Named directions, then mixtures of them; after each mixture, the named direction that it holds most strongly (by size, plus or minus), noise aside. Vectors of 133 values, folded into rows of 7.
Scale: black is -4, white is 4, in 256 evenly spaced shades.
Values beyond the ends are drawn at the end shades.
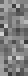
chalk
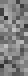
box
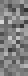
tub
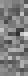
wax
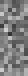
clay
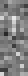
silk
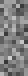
chalk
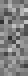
tub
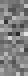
wax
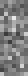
silk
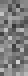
clay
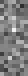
silk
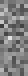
tub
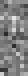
silk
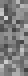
box
